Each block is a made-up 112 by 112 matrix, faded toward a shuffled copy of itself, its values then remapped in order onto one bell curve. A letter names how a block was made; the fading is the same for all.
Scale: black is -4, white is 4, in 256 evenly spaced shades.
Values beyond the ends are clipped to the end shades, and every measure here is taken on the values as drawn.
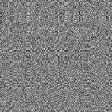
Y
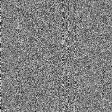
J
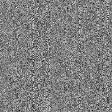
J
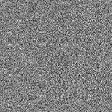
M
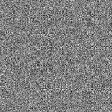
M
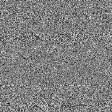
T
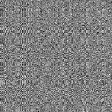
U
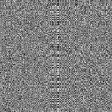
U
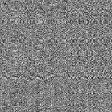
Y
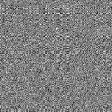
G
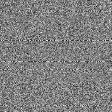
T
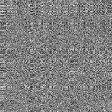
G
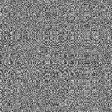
Y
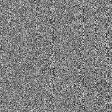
J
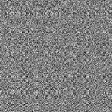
Y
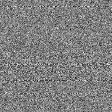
T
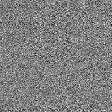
M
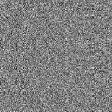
M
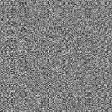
Y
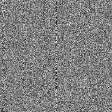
J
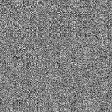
M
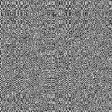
U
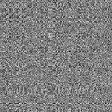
G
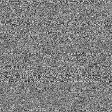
T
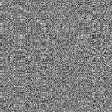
Y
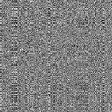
U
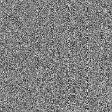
J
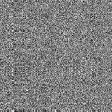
M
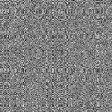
U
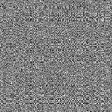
G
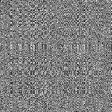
U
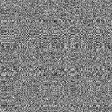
G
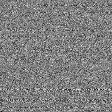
T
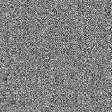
M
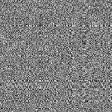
G
